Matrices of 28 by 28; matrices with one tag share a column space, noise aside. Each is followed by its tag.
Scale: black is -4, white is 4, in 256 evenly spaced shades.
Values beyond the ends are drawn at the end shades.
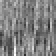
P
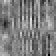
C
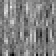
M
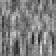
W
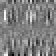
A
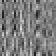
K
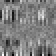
A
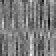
C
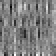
M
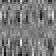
A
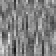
W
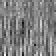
P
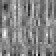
M
